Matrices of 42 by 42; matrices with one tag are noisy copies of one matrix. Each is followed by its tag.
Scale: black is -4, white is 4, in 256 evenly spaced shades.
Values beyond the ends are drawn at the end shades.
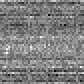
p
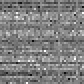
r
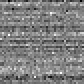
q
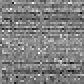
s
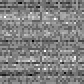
r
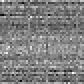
p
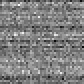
q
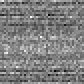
p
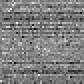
s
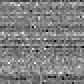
q
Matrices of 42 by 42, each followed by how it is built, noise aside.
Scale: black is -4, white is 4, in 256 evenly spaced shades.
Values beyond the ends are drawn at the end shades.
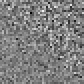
upper triangular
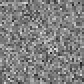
noise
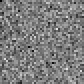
noise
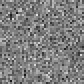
noise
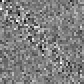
banded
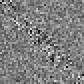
banded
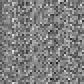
repeating rows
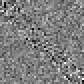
banded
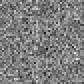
repeating rows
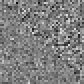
upper triangular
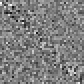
banded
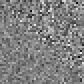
upper triangular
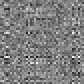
low rank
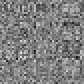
low rank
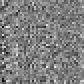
low rank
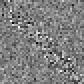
banded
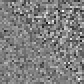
upper triangular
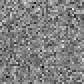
noise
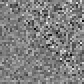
upper triangular
